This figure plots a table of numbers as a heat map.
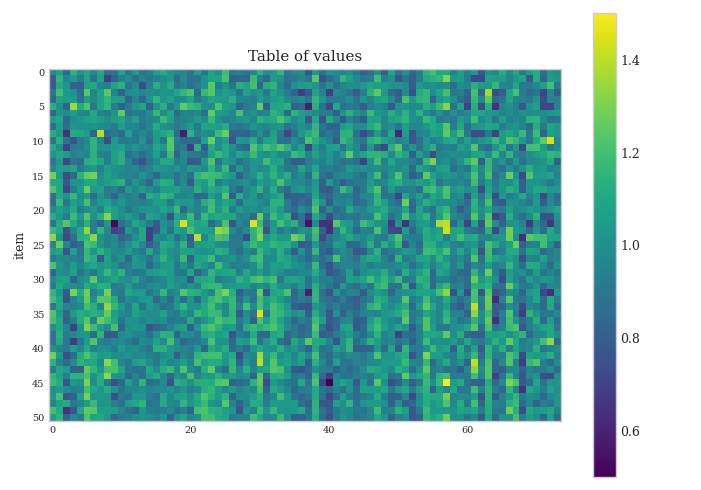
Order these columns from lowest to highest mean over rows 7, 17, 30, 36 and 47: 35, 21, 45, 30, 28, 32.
45, 35, 28, 21, 32, 30
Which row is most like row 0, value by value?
40
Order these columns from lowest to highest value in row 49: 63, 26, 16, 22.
16, 26, 63, 22
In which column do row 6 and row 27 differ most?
41
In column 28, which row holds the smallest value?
24
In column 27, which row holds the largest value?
6
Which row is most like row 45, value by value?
23
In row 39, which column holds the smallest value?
3
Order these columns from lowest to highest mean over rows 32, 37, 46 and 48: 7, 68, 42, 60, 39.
68, 39, 60, 42, 7
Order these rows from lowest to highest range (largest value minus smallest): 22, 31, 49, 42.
31, 49, 42, 22
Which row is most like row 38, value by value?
1
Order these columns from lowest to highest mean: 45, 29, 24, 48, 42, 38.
45, 42, 48, 29, 24, 38
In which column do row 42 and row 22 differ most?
9
